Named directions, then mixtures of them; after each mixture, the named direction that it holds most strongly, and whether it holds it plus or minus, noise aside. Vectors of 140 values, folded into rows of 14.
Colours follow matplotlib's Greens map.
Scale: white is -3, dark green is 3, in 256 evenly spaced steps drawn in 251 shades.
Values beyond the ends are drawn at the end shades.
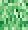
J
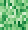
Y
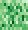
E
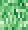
J, minus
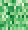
E, plus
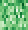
J, minus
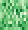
Y, plus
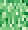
E, minus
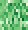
J, minus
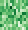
Y, minus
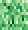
E, plus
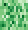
E, plus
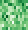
E, minus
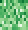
Y, minus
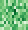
Y, minus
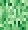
Y, plus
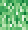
E, minus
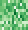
J, minus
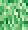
J, plus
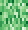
J, plus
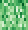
J, minus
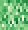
E, minus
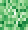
Y, plus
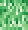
E, minus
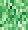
Y, minus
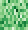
J, plus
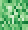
E, minus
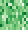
Y, minus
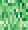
J, minus
